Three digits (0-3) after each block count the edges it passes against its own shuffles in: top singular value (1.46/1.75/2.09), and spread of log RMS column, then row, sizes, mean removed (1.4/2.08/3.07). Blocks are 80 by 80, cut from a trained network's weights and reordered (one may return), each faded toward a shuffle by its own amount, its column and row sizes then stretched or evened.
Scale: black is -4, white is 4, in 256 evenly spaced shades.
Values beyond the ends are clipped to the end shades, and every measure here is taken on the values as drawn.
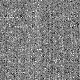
1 0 1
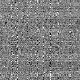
2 2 0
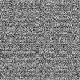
2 0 0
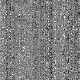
2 2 1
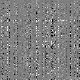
2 3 2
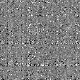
1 1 2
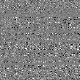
0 1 3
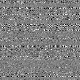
3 0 3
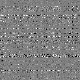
0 1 3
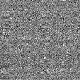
1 0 1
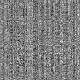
3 1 1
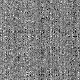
2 1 1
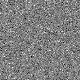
1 0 0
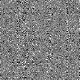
1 2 1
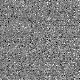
0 1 0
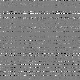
2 1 3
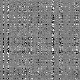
3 3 2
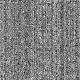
2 0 0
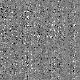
0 2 1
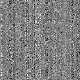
2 2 0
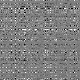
2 2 3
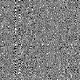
2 2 1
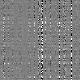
3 3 0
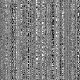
3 3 0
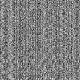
3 0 1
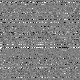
3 0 3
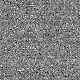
0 0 0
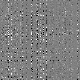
1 3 2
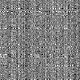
3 0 2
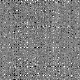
1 2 2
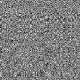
3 1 1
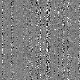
2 3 0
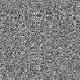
3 0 1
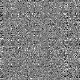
1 2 1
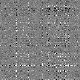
2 2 2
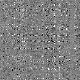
0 2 2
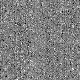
0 1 0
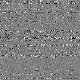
0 1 3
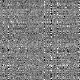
2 2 1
